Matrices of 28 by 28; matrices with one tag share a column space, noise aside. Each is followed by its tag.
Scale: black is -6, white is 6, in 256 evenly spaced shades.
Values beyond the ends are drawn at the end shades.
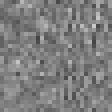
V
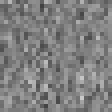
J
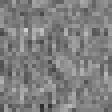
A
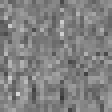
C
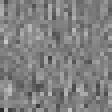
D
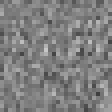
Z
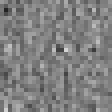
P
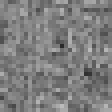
P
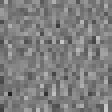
Z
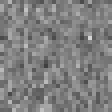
J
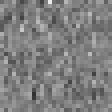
V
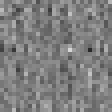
P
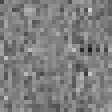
P
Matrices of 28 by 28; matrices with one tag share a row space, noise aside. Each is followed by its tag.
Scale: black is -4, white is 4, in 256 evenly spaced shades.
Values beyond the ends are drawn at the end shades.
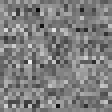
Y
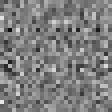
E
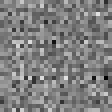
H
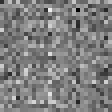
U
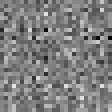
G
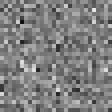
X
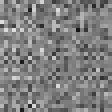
Y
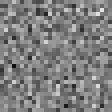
G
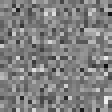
H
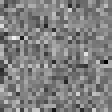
E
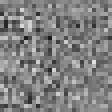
X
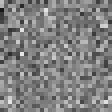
E
